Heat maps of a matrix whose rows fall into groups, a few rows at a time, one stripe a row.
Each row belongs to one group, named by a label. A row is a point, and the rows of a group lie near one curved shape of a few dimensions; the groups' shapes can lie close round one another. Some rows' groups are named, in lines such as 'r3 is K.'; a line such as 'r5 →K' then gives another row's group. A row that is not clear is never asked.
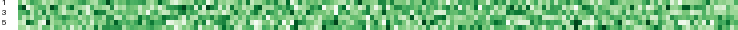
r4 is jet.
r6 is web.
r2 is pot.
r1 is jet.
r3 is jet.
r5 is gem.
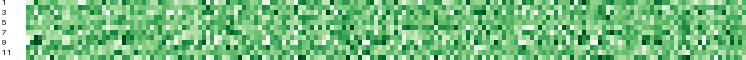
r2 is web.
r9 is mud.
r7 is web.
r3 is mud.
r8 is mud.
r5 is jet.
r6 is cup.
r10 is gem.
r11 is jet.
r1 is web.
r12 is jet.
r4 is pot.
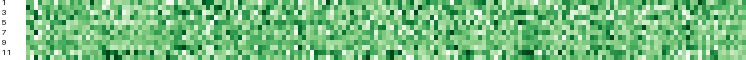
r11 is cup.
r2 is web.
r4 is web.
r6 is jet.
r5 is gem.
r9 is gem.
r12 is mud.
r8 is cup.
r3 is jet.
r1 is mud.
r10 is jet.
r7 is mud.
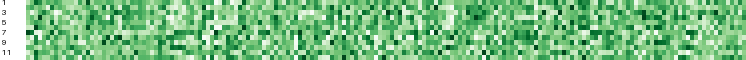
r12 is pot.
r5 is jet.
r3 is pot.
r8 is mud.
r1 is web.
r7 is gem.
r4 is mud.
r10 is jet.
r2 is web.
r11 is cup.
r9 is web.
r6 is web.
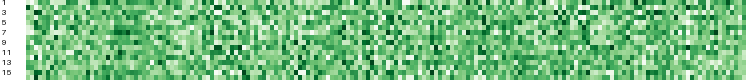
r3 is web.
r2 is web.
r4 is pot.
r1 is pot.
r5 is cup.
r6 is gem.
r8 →gem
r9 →jet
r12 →mud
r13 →gem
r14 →jet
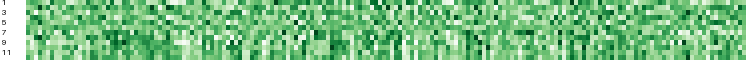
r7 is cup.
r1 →web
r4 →mud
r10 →web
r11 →jet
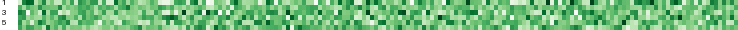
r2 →jet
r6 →gem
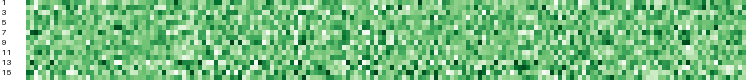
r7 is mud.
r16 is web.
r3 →pot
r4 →cup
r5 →jet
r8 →pot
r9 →jet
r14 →jet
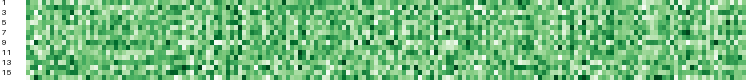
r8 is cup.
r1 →cup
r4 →cup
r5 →web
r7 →jet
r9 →mud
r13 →gem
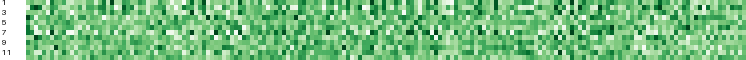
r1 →web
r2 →mud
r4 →web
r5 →gem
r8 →web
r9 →jet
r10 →gem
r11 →cup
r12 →jet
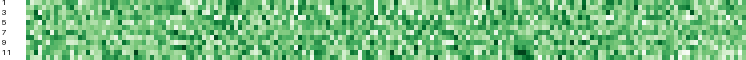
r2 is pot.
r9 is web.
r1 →web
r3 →mud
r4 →cup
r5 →cup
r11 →jet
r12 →cup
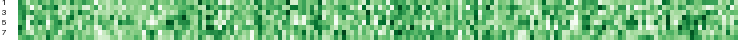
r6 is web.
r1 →web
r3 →web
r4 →pot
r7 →cup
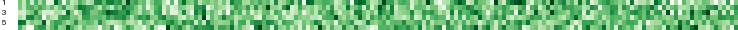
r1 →cup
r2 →mud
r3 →pot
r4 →gem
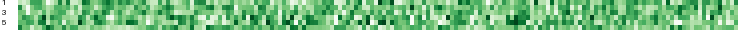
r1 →pot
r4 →jet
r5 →jet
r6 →pot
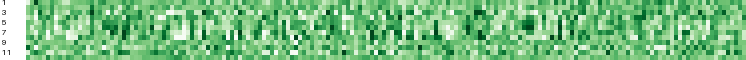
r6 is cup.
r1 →mud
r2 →jet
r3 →mud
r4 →pot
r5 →cup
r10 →web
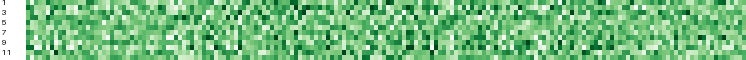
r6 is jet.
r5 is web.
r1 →mud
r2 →gem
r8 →mud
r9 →cup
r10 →gem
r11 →gem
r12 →mud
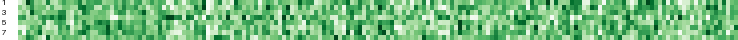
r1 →web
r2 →mud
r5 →cup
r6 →pot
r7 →mud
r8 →gem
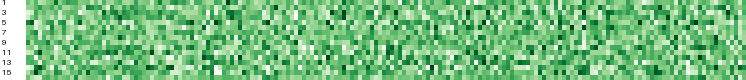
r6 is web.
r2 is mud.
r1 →gem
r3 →web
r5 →pot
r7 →jet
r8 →pot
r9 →web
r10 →pot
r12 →mud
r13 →cup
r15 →web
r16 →mud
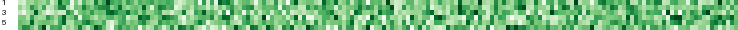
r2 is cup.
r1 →web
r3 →pot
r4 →jet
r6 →jet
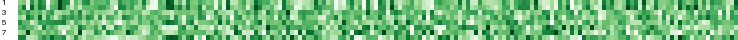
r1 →pot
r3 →web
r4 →web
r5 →gem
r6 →web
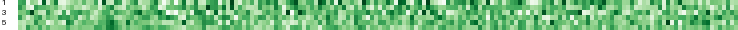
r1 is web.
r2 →cup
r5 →pot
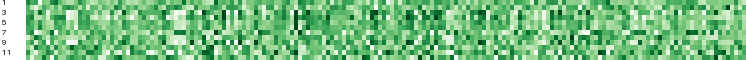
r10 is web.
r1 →pot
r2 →web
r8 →web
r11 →mud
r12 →jet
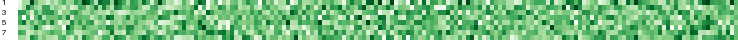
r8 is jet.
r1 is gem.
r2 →web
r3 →pot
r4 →mud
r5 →web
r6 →pot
